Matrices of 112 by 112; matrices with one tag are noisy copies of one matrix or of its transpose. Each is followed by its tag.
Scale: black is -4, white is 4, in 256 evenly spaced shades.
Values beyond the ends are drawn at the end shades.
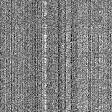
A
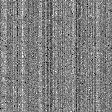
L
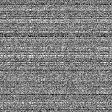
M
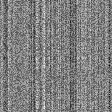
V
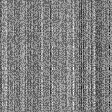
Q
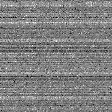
L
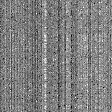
A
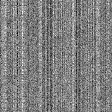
L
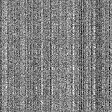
Q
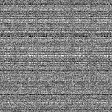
M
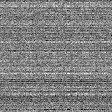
Q
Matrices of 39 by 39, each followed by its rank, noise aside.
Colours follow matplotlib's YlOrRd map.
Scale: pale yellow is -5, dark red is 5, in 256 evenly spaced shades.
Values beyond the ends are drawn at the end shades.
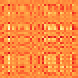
two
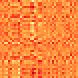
three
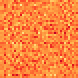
six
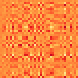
two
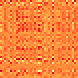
three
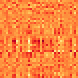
three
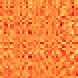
three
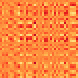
two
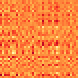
three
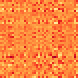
three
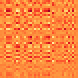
two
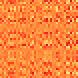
three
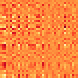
two
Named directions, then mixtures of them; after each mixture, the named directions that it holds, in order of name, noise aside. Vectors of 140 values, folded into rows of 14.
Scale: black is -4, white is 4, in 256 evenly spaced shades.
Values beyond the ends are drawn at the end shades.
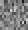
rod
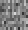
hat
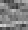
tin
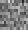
hat, rod, tin.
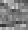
tin.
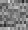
hat, rod, tin.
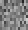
hat, rod.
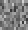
rod.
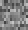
hat, rod, tin.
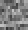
hat, tin.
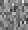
rod.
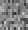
hat.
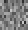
rod.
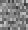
hat, rod, tin.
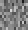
rod.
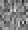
rod.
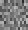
hat, rod.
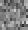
hat, rod, tin.
